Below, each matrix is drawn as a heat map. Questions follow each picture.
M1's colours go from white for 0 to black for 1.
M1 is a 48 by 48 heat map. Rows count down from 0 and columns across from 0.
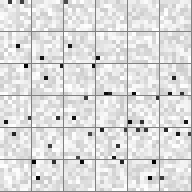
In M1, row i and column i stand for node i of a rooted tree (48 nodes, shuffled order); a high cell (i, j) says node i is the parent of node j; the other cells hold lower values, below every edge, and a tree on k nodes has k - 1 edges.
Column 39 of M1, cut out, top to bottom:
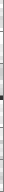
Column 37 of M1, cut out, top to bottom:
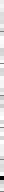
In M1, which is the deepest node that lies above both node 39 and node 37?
44
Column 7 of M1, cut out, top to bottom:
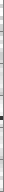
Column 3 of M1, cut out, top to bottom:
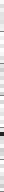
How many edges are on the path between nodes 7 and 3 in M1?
8
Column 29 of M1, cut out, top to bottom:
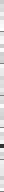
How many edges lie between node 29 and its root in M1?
9
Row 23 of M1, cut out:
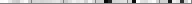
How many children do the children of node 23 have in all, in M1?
4
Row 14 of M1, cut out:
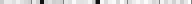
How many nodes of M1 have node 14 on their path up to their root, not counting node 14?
10
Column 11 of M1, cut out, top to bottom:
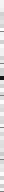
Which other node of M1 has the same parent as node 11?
43
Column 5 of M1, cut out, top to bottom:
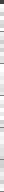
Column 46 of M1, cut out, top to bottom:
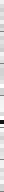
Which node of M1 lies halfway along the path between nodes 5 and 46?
33
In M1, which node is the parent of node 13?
40
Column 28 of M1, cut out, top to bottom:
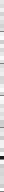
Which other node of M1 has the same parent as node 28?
19
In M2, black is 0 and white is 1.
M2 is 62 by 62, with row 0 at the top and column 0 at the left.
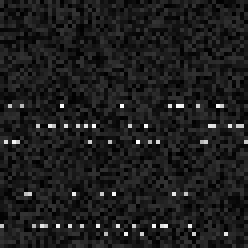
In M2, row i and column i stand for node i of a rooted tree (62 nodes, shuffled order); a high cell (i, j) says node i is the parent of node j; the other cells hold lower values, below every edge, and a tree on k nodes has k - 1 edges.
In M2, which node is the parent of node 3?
35
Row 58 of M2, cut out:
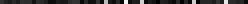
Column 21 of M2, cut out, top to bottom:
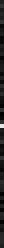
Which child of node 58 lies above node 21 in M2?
31
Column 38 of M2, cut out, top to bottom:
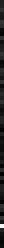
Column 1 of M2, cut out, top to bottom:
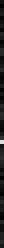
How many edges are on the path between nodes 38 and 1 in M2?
4
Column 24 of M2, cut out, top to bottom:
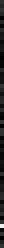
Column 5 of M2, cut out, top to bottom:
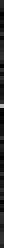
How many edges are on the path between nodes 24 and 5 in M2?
4
